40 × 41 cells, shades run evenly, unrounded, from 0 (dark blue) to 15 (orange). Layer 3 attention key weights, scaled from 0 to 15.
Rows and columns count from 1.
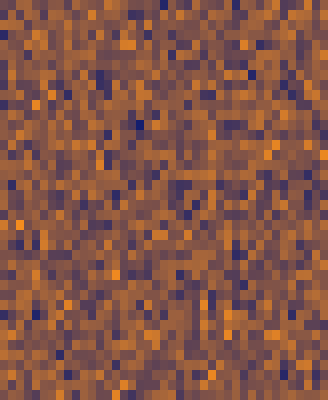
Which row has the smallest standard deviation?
3
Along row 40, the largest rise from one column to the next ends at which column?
15
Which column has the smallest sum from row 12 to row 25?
17
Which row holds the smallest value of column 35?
22
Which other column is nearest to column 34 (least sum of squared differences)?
28
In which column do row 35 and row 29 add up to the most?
37
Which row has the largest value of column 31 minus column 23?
5
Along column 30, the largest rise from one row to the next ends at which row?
32
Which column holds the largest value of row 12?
36
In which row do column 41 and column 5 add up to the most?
11
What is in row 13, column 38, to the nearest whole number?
7
